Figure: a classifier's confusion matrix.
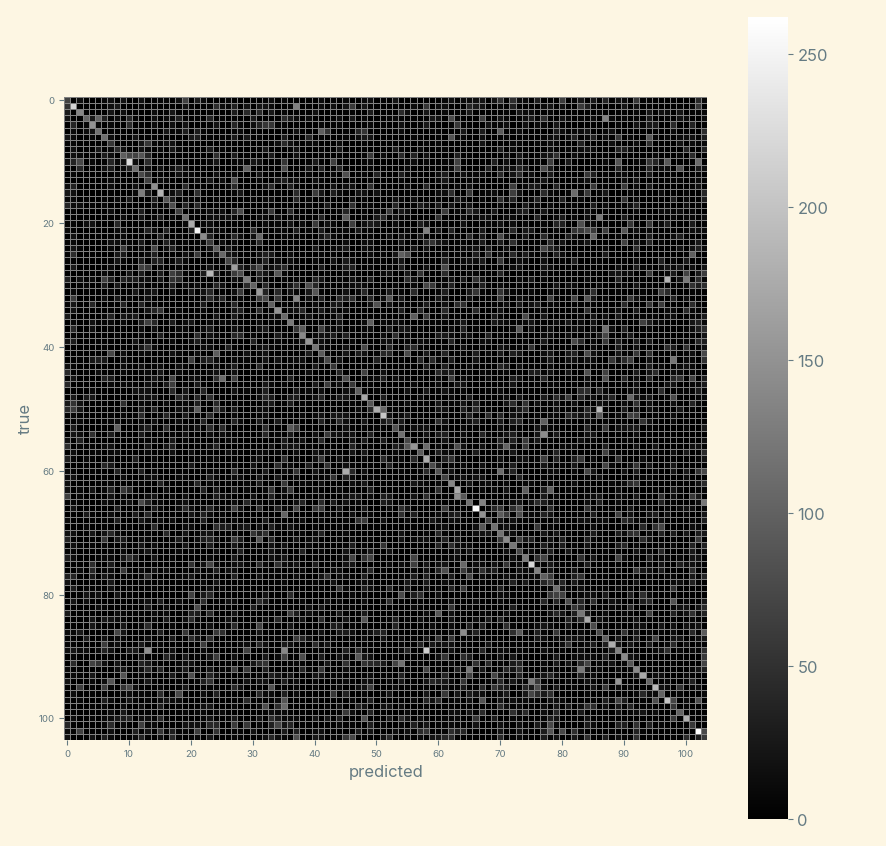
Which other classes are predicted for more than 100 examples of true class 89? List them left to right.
13, 35, 58
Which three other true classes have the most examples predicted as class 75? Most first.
94, 96, 40
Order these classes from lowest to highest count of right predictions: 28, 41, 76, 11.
28, 41, 11, 76
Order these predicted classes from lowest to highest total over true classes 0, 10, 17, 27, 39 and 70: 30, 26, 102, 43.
26, 43, 30, 102
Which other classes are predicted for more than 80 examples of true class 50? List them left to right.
21, 51, 86
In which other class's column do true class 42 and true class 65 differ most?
67
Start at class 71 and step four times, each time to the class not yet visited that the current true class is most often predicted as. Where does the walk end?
91
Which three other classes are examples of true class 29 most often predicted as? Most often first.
97, 100, 6
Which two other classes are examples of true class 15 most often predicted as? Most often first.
12, 82
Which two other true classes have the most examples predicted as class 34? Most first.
28, 101
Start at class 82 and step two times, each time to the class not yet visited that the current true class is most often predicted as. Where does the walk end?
58
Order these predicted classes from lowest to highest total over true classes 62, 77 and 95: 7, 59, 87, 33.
59, 7, 87, 33
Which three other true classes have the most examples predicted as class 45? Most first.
60, 19, 12
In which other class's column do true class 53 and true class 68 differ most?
36
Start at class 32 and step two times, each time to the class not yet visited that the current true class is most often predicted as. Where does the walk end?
87
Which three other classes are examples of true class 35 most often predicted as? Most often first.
56, 74, 58
